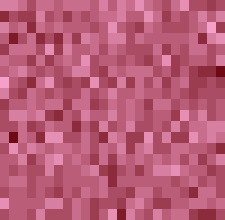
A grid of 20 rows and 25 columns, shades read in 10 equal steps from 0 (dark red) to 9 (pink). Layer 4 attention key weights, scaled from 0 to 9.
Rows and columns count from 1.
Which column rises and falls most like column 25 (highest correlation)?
22
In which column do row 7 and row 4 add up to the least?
23
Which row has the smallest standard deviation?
17
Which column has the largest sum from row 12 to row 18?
6
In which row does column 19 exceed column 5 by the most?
13
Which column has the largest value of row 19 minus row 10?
1
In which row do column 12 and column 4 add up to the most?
14
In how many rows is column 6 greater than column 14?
9
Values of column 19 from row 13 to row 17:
7 4 5 7 5
